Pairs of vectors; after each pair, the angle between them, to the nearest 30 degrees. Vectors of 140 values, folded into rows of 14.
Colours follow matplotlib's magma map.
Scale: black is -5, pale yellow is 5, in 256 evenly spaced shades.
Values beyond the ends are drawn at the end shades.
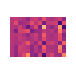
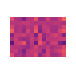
90 degrees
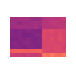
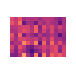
90 degrees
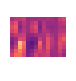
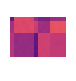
90 degrees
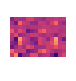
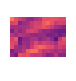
120 degrees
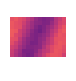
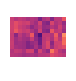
60 degrees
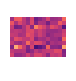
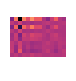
90 degrees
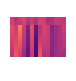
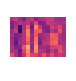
150 degrees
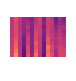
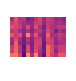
30 degrees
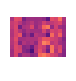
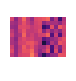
150 degrees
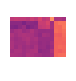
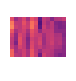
120 degrees
